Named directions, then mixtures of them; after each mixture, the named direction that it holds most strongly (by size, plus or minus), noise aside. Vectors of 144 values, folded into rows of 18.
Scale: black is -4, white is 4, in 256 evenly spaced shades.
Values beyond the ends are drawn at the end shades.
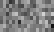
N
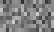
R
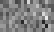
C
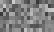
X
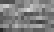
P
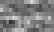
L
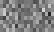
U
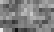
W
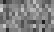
R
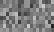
N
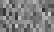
U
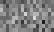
R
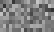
X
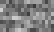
L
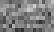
P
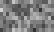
L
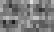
L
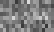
C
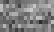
P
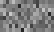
U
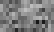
W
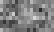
W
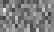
U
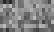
P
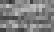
P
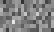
R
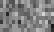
N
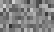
X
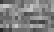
P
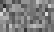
X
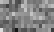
W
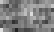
W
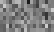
C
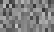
U
